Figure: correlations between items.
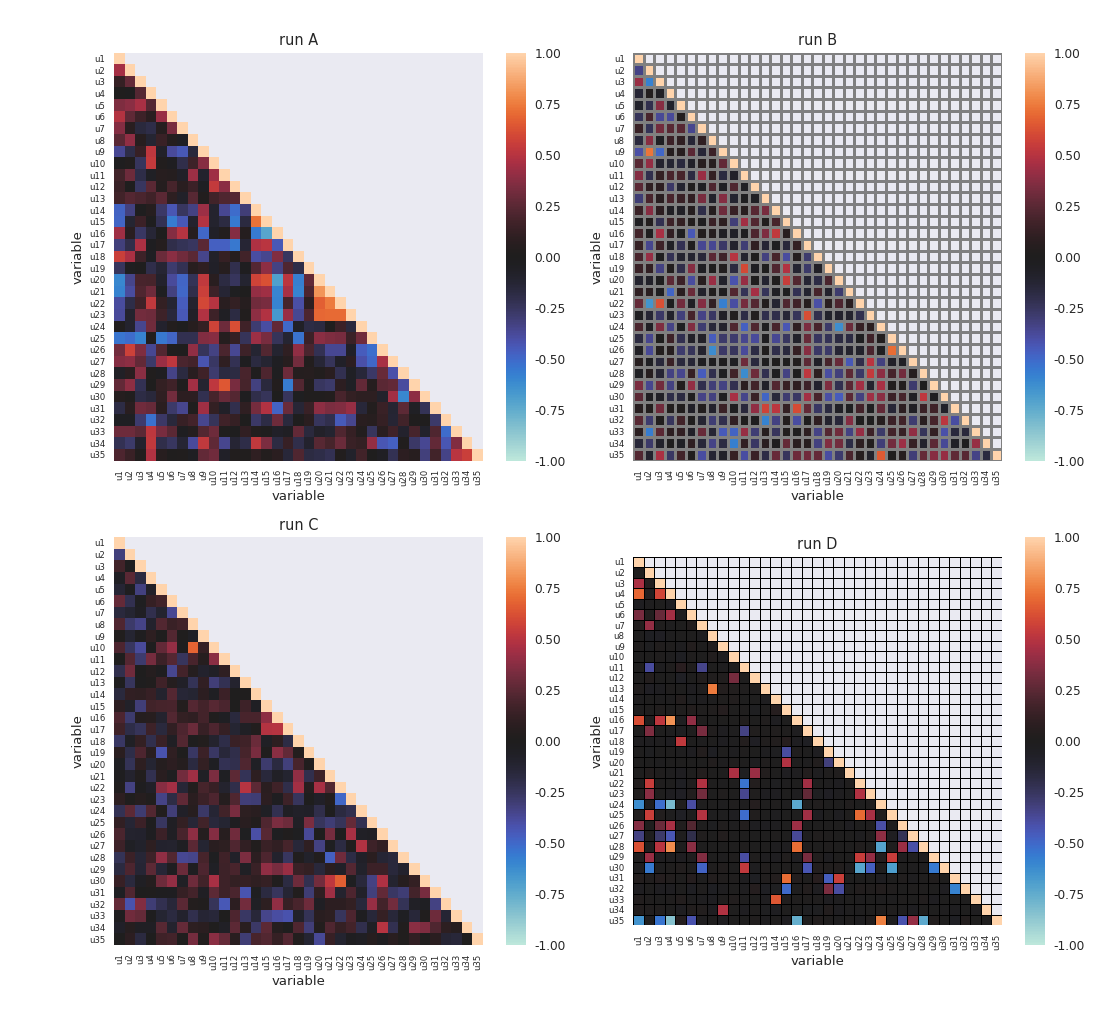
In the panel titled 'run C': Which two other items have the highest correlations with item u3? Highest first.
u32, u33
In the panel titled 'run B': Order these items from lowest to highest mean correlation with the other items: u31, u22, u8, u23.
u8, u23, u22, u31
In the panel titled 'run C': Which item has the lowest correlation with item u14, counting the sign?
u26
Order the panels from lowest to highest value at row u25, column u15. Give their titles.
run B, run D, run C, run A
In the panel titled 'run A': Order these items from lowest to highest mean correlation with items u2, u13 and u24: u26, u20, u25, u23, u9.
u20, u25, u23, u9, u26
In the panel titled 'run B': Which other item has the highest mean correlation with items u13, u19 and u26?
u34
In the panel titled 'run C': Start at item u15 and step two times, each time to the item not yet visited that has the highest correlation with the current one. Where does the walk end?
u16
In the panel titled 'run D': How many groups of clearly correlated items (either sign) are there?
8
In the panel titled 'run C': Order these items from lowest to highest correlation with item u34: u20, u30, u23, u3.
u3, u20, u23, u30
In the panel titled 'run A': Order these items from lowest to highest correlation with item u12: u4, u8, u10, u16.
u8, u4, u16, u10
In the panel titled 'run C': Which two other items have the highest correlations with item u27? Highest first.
u24, u32
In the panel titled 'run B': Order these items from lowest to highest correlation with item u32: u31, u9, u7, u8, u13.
u13, u31, u8, u9, u7
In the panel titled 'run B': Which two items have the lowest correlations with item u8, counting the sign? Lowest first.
u26, u25
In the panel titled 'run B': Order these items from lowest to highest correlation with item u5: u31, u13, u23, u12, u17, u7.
u23, u17, u12, u31, u13, u7
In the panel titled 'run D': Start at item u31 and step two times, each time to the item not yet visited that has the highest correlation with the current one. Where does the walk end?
u20
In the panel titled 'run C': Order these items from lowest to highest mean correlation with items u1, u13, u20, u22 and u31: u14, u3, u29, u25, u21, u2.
u2, u25, u29, u14, u3, u21
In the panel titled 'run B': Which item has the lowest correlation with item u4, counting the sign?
u21
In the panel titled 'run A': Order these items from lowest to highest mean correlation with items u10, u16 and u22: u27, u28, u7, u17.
u17, u28, u27, u7
